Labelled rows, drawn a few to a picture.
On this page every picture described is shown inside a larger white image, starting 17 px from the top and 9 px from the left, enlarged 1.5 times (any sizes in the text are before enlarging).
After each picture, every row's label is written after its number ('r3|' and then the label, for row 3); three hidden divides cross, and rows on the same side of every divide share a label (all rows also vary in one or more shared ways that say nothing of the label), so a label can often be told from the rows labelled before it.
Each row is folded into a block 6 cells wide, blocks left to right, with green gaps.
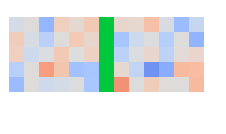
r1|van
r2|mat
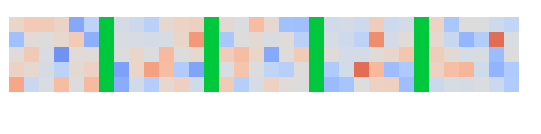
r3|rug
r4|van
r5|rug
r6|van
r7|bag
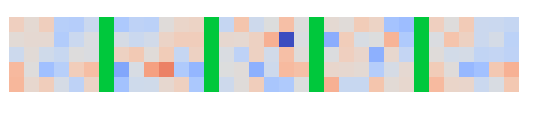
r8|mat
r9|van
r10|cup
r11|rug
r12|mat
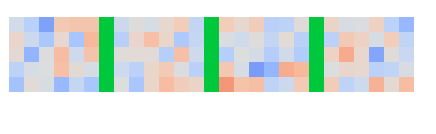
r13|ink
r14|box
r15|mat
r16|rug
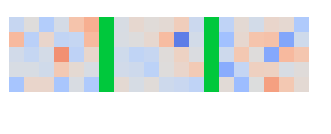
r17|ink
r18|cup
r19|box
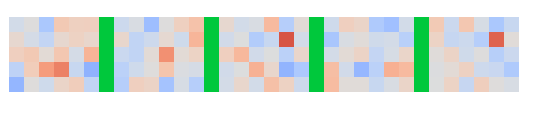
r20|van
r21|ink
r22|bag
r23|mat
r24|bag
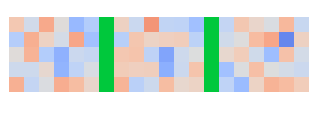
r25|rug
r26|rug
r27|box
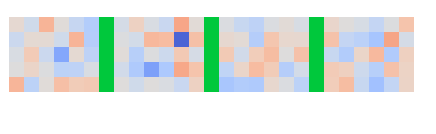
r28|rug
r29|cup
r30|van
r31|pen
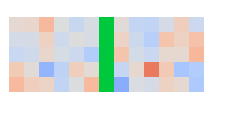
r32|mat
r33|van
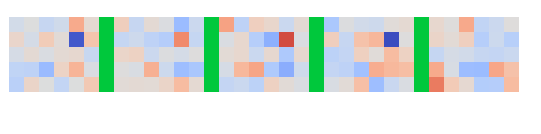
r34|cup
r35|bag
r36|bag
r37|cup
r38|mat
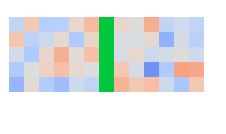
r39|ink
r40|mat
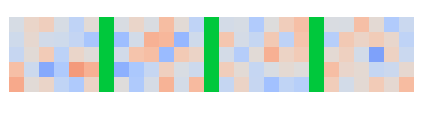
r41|mat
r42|box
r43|ink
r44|rug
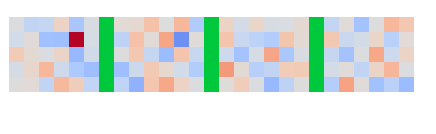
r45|bag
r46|box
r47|pen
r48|ink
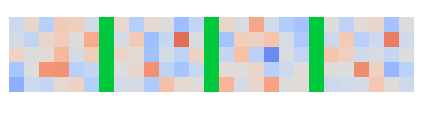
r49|van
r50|bag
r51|rug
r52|bag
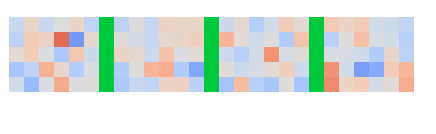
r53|box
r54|van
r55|ink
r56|mat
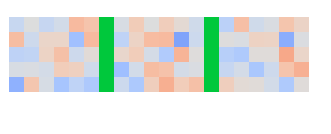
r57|ink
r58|box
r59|cup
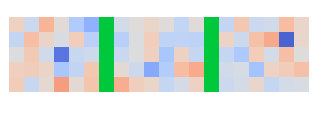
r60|rug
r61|mat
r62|cup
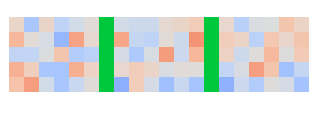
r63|pen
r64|ink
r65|van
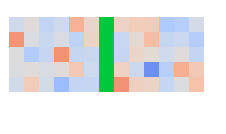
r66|ink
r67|mat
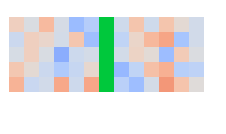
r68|rug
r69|box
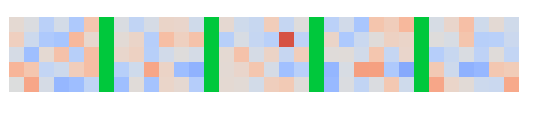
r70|pen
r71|van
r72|bag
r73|van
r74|mat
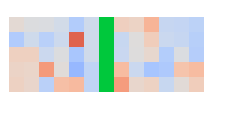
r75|bag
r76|mat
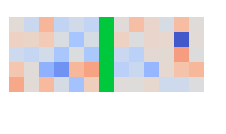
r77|mat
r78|cup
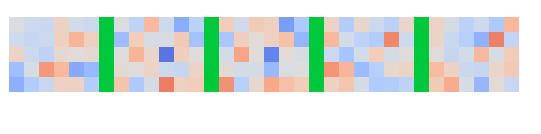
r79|van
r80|rug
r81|rug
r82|pen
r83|pen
